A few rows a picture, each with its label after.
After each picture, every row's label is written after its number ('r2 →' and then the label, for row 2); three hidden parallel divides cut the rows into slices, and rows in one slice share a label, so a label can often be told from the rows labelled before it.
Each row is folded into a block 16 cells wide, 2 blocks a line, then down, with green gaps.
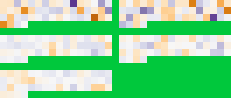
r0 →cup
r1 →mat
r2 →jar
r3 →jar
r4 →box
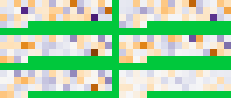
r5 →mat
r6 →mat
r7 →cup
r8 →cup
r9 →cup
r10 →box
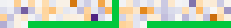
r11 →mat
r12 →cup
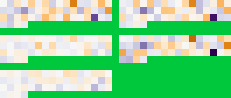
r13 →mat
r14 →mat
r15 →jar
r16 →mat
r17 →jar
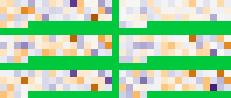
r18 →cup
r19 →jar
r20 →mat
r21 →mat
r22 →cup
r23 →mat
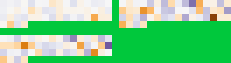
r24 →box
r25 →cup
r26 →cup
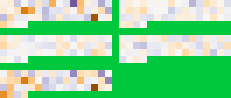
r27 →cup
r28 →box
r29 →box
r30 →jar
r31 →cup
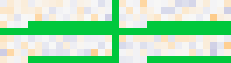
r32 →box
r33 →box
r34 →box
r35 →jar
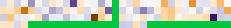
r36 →cup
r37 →mat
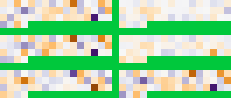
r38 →mat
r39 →box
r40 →mat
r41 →box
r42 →cup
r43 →mat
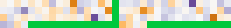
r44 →mat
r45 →cup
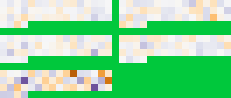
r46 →jar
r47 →box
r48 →jar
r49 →jar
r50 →mat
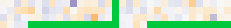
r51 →box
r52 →jar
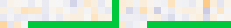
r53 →box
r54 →box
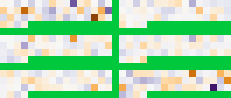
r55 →cup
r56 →box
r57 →jar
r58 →box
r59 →box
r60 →mat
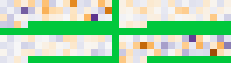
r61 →mat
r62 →box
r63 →jar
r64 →cup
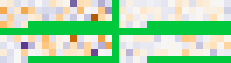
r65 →cup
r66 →box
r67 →mat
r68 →jar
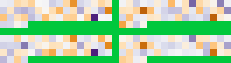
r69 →mat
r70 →cup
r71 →mat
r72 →cup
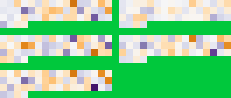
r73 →mat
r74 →jar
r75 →cup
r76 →mat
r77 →mat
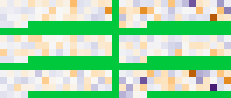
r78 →jar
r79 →cup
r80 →jar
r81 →box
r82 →jar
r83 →mat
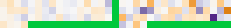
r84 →box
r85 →mat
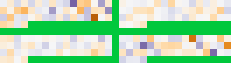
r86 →cup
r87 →box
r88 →box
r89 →mat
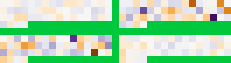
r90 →jar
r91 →mat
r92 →cup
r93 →box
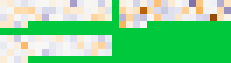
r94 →box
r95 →cup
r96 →box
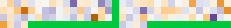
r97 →cup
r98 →mat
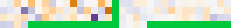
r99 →mat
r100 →jar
